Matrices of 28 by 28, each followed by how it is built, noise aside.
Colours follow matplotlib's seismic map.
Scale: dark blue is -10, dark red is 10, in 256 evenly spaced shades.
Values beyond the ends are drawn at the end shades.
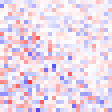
lower triangular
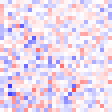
lower triangular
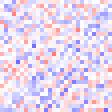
Hankel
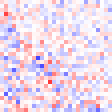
lower triangular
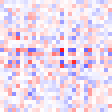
low rank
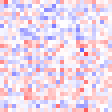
blocks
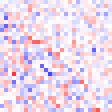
lower triangular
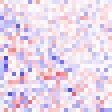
lower triangular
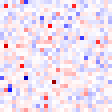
sparse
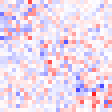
block diagonal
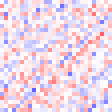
Hankel
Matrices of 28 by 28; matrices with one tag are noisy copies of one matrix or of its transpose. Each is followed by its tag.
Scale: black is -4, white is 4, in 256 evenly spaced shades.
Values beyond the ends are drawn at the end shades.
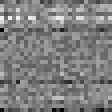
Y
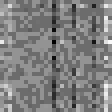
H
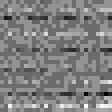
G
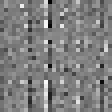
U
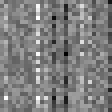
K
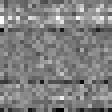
Y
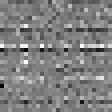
U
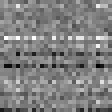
K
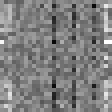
H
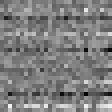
G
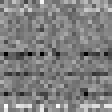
H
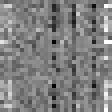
H
